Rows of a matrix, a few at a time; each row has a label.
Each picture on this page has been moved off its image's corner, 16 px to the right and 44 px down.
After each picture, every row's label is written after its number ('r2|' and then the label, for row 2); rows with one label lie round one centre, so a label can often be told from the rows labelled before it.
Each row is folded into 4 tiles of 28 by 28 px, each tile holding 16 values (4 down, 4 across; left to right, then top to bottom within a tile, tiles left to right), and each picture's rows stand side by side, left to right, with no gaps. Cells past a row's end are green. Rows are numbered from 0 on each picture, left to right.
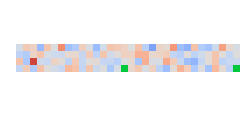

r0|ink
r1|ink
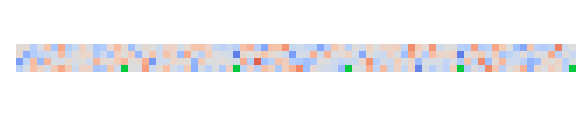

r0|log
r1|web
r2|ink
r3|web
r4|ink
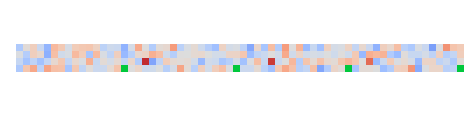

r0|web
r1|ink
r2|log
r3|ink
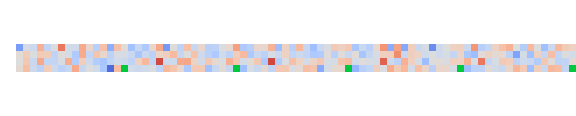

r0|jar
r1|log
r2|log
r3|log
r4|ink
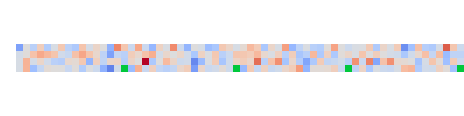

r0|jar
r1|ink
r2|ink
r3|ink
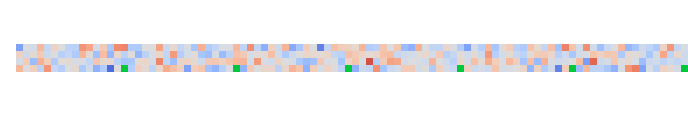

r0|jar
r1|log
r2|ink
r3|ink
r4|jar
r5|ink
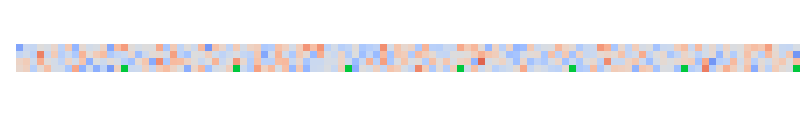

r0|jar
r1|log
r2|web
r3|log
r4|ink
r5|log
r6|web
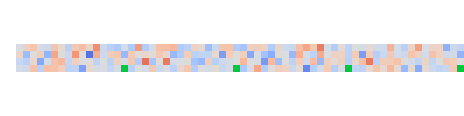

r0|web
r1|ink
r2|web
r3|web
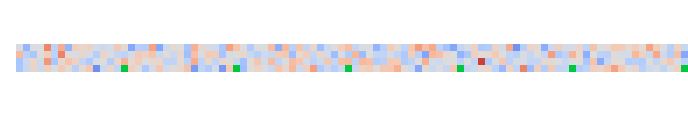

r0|log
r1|jar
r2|log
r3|web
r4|ink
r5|web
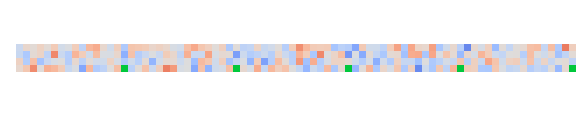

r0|web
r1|web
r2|web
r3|web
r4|jar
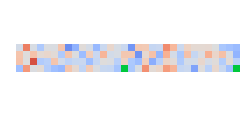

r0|ink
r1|web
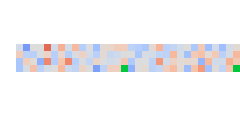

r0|log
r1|log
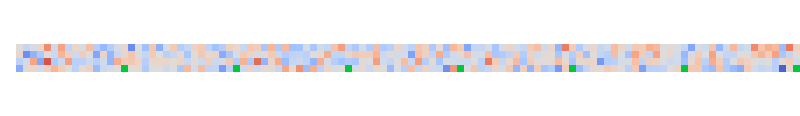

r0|log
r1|jar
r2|ink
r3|jar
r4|jar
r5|web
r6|jar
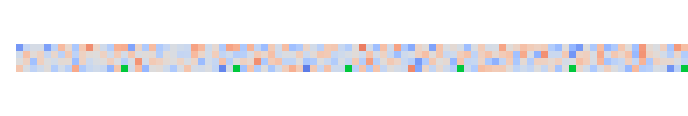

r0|jar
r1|jar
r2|ink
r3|ink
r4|web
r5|jar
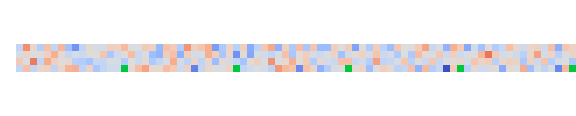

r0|ink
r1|web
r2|log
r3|jar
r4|jar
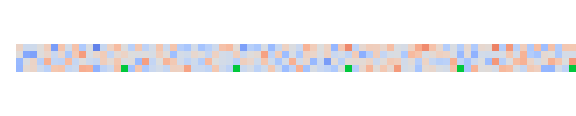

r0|log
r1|ink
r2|jar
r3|web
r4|log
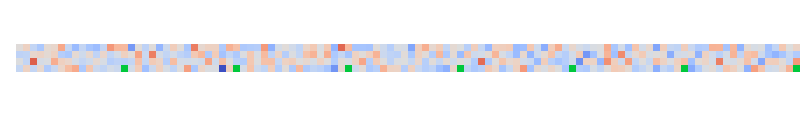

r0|ink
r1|jar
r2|jar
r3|jar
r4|ink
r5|log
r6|log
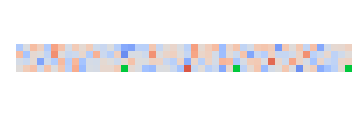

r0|web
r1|jar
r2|log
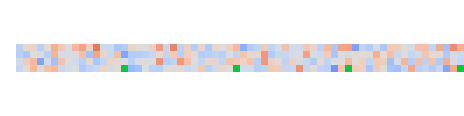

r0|web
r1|log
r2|jar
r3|jar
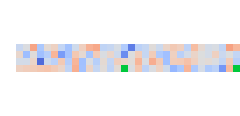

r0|web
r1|jar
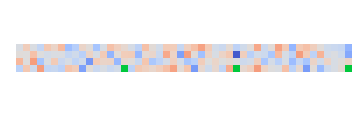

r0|ink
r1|web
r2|web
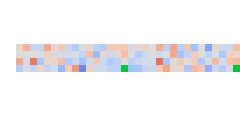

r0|ink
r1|log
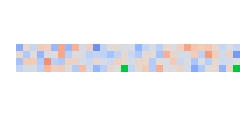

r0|log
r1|web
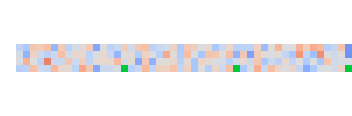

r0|log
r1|web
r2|web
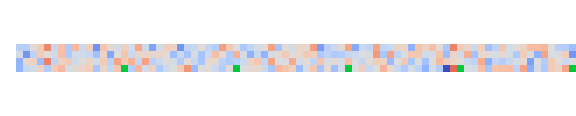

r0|log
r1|ink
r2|log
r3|jar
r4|web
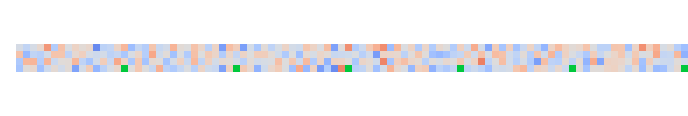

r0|log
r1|jar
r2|jar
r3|log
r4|ink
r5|web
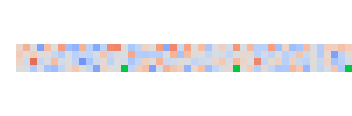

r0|ink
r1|log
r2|ink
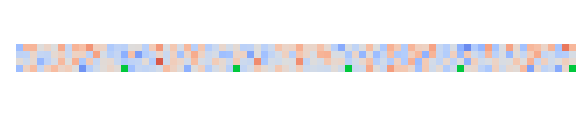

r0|web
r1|log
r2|web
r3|web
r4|jar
